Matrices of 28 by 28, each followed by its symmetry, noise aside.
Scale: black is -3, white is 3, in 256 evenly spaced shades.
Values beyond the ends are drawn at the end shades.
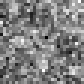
symmetric across the other diagonal.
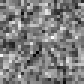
antisymmetric.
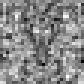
mirrored left to right.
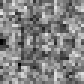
mirrored top to bottom.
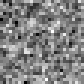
no symmetry.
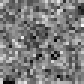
symmetric.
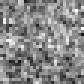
no symmetry.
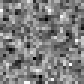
antisymmetric.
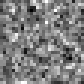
no symmetry.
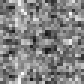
mirrored top to bottom.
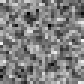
same after a half turn.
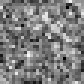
symmetric across the other diagonal.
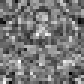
mirrored left to right.
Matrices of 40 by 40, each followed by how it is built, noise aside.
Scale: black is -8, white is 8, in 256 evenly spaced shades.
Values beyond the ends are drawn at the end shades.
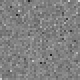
sparse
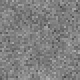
smooth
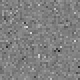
sparse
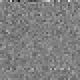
uneven rows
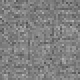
blocks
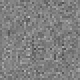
low rank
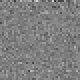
uneven rows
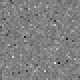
sparse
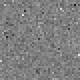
sparse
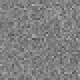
low rank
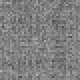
blocks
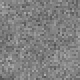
smooth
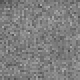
smooth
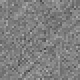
Hankel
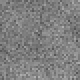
smooth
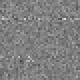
uneven rows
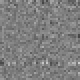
low rank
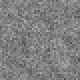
smooth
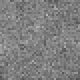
smooth
